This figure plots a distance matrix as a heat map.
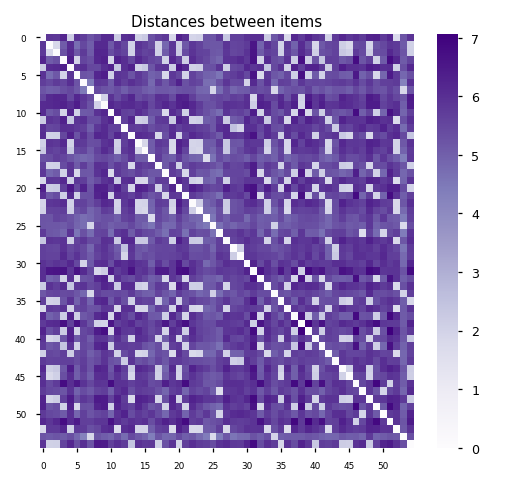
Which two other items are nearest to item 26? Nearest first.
47, 50
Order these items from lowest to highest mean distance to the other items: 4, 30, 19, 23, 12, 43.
23, 19, 4, 43, 12, 30
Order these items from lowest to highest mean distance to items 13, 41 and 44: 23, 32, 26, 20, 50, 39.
20, 32, 39, 26, 50, 23
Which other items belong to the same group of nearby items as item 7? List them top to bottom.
25, 34, 53
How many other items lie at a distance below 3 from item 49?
9
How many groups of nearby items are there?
10
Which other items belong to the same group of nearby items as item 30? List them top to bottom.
6
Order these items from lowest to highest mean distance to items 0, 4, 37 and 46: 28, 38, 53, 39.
53, 39, 28, 38
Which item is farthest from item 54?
31
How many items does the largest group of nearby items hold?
13
